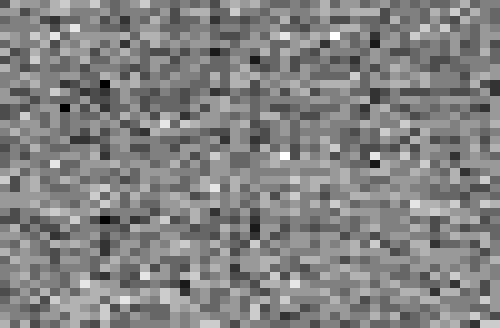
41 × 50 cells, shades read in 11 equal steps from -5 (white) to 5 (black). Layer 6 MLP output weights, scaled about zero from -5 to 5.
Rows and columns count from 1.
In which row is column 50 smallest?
41
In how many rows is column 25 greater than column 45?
16
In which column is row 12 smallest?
6
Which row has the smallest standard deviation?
22
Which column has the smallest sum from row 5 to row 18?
4
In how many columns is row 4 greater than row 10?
23
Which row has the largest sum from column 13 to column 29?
12
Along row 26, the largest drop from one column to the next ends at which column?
42
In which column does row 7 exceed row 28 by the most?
17
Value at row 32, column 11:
3
